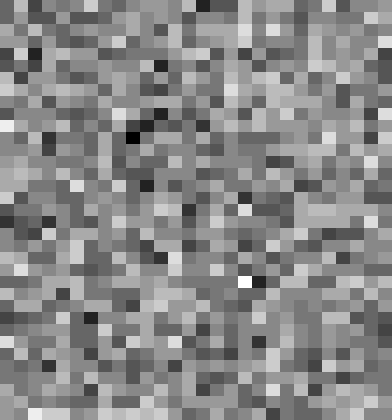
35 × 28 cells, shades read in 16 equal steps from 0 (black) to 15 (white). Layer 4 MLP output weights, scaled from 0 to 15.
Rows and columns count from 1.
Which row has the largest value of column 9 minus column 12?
10
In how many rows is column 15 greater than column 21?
13
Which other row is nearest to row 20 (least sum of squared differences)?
32
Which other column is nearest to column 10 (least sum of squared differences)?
16
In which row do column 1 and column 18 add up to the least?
5
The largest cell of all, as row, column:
24, 18
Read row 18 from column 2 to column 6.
7 7 9 8 6
